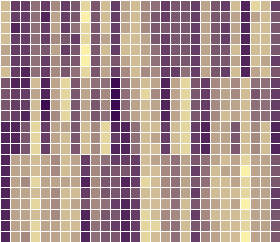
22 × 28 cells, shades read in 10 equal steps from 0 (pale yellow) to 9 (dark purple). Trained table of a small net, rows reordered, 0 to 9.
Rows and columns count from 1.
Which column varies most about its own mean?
25
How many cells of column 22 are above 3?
11
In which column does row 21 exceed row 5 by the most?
9
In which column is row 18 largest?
1
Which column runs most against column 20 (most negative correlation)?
27
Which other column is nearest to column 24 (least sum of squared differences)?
26
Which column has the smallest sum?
15
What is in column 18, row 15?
5
